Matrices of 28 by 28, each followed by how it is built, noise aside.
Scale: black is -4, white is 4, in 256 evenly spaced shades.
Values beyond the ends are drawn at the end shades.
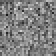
blocks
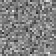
repeating rows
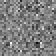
low rank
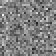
repeating rows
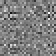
low rank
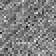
Hankel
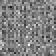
blocks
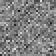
Hankel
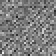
Hankel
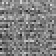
blocks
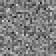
repeating rows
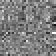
low rank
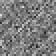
Hankel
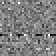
uneven rows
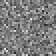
repeating rows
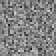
repeating rows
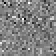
uneven rows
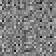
low rank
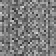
repeating rows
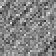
Hankel
